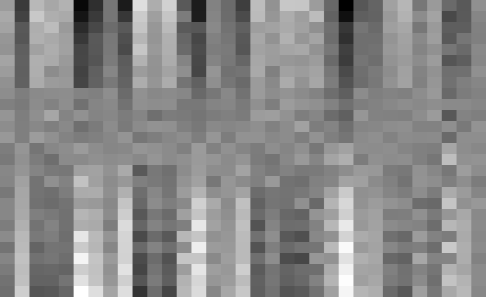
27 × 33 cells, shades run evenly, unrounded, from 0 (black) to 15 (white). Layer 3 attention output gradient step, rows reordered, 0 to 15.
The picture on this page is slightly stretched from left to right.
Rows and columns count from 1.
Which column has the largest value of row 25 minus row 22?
31
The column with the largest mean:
9
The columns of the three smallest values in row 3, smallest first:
6, 24, 7
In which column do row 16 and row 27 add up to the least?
10
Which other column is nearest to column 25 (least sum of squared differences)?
26
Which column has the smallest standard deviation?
33
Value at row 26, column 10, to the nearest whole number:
5
